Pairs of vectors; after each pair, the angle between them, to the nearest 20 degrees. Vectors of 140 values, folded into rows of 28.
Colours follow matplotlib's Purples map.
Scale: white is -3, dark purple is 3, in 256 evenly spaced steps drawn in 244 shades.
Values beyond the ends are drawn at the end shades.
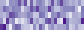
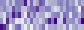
40 degrees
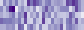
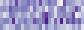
80 degrees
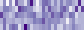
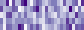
140 degrees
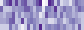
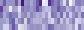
60 degrees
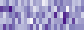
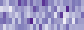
160 degrees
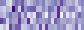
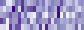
20 degrees
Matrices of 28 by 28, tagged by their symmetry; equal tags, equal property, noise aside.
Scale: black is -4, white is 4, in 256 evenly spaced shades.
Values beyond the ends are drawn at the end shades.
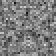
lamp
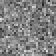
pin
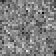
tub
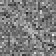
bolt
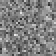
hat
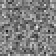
lamp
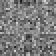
lamp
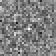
bolt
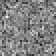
bolt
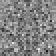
lamp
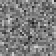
tub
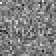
pin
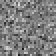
pin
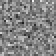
bolt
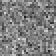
hat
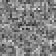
lamp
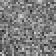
pin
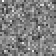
pin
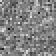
tub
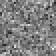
hat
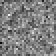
bolt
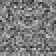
lamp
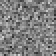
hat
